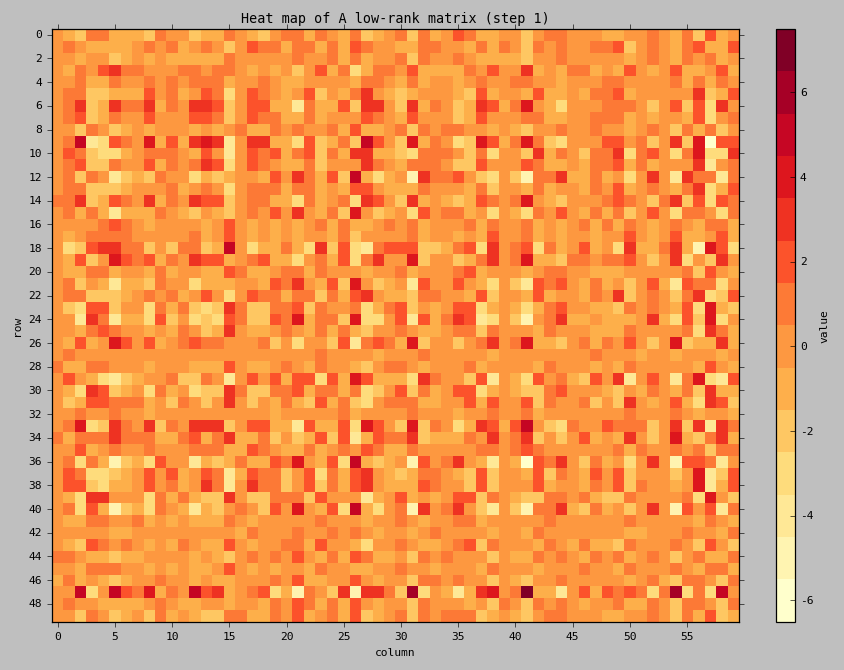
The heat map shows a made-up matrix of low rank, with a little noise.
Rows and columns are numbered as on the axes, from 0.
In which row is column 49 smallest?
18
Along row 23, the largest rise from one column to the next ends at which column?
57
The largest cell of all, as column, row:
41, 47
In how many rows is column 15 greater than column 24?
19
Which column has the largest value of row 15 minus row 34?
26
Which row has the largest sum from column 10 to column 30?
9
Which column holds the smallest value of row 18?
56
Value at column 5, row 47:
5
